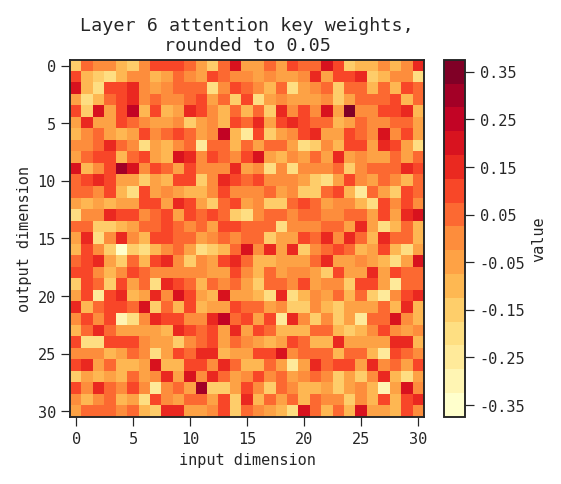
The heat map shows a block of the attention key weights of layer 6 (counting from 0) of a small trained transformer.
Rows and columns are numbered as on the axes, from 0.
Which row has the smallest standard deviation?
18
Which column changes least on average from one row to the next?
26
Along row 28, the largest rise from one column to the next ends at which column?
11
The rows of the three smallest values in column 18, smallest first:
22, 14, 12
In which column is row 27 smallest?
29
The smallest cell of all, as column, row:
4, 16
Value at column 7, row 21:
-0.15
